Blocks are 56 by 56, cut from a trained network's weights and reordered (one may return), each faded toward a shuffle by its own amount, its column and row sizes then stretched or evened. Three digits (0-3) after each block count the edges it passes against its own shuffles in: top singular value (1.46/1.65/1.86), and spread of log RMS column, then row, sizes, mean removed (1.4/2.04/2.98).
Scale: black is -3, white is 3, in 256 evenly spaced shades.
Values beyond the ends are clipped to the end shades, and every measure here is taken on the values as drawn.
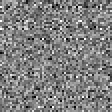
2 0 2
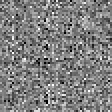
1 2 1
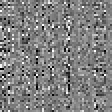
1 3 1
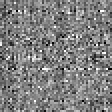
0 0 2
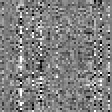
3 3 0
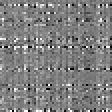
3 1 3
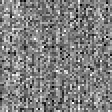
1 0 0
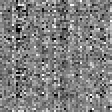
1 2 1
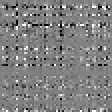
2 2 3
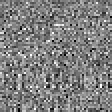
2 0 2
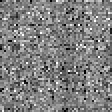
0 0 2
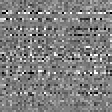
3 1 3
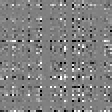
2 3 3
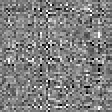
3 2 2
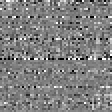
1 0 3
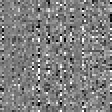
2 3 1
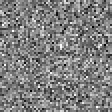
0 0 0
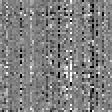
3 3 1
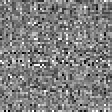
2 1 2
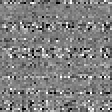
0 1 3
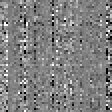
1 3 1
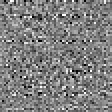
2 1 2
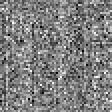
0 0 0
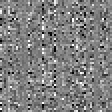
0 3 1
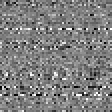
2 0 3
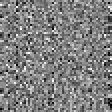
3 2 0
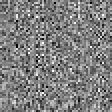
3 2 0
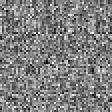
3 0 1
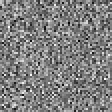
2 0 0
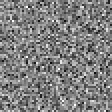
3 0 0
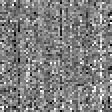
1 2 1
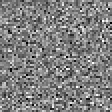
1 0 1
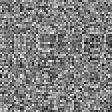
3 0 0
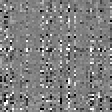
0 3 2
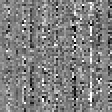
1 3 0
